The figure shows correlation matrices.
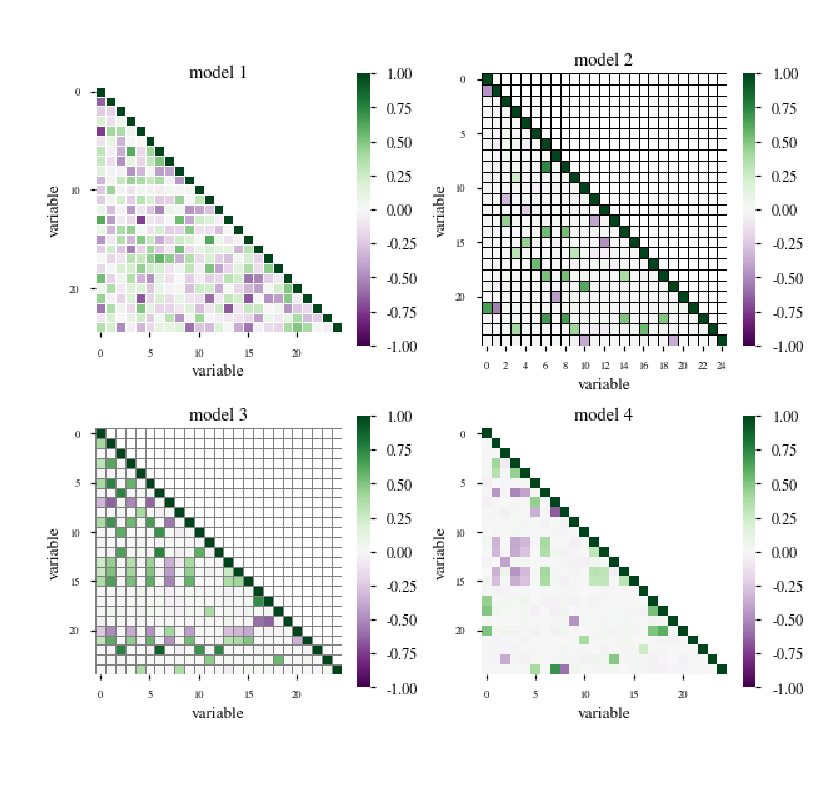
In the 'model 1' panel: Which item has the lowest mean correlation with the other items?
12
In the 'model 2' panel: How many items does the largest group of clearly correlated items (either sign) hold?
5
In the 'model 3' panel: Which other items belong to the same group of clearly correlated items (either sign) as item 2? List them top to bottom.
6, 10, 12, 22
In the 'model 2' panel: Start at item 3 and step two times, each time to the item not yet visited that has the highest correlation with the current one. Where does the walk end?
16
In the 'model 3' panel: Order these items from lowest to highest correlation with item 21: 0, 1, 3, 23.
23, 0, 3, 1
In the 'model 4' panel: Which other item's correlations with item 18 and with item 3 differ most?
20
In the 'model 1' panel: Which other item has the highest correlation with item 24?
20
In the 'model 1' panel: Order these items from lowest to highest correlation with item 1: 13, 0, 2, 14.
0, 13, 14, 2
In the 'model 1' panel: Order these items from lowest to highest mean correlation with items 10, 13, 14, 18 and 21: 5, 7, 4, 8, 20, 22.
22, 4, 7, 5, 20, 8
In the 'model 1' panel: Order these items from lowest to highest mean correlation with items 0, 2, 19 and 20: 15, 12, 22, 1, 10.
22, 15, 1, 12, 10
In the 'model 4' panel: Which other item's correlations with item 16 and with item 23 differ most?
13
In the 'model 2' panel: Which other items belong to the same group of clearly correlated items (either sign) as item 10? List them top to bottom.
19, 24
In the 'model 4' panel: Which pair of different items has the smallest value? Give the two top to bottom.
7, 8
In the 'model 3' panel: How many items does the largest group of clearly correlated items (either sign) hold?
11
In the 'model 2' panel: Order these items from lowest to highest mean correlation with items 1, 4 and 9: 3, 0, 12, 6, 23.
0, 12, 6, 3, 23
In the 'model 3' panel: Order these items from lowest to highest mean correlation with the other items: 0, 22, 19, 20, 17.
20, 19, 17, 0, 22
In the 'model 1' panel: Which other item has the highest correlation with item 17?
6
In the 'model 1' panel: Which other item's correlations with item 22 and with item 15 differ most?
11
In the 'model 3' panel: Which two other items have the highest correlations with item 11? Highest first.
23, 18
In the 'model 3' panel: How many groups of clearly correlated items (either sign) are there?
5
